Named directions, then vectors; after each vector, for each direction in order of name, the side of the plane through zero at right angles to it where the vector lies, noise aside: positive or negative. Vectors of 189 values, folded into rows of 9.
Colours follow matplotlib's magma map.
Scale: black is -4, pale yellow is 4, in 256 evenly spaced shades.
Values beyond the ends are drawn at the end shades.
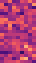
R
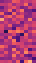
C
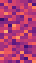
negative, negative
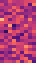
positive, positive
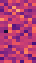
positive, positive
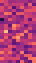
negative, negative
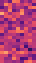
positive, negative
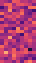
positive, negative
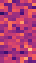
negative, positive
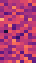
positive, positive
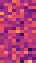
positive, negative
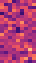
negative, positive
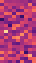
negative, negative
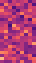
negative, negative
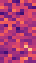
negative, positive
